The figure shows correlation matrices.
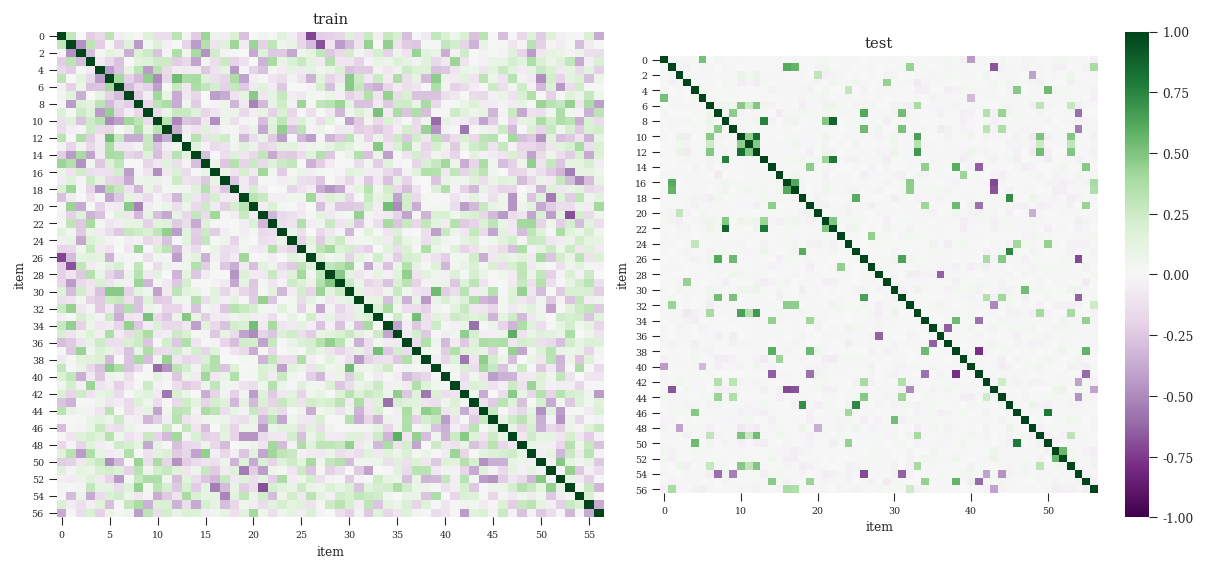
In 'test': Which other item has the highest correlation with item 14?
38
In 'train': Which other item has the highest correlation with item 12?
5
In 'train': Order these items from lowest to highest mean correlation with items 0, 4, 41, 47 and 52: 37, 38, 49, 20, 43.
20, 38, 43, 49, 37
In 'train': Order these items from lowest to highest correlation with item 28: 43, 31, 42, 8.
31, 42, 43, 8
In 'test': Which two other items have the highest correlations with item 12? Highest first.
10, 33
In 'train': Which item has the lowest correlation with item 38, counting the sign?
42
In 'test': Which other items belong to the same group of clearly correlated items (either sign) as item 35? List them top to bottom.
37
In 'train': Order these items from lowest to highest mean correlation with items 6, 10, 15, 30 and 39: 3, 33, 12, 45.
33, 3, 12, 45
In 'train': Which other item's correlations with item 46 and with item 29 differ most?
50
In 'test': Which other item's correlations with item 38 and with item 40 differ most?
41
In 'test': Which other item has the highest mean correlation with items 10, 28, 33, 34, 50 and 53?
12
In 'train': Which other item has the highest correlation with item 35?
47
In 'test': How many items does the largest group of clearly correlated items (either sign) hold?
7
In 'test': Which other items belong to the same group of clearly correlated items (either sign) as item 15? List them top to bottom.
39
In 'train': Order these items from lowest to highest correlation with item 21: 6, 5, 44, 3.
3, 44, 5, 6
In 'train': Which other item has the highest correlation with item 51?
53
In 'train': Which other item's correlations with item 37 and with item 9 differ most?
4
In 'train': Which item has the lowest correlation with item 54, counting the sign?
17
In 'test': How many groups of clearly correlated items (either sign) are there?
16
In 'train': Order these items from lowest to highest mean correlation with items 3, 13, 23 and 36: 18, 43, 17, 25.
18, 17, 25, 43
